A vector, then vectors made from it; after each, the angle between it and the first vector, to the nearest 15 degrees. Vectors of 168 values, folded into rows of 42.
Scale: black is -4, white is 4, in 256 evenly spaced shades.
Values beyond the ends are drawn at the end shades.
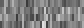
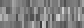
30 degrees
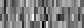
150 degrees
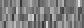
120 degrees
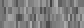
90 degrees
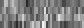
30 degrees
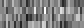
45 degrees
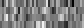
60 degrees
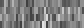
15 degrees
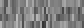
165 degrees
